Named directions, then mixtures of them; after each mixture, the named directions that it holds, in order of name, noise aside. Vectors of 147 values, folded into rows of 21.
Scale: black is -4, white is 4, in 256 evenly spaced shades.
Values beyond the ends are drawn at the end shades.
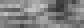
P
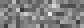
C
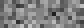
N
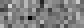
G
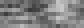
P.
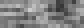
P.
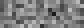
G, N.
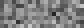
N.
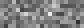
C.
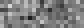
G, P.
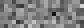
N.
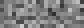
G, N.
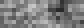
N, P.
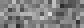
C, P.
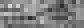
G, P.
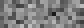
N.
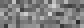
C.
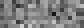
N.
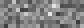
C.
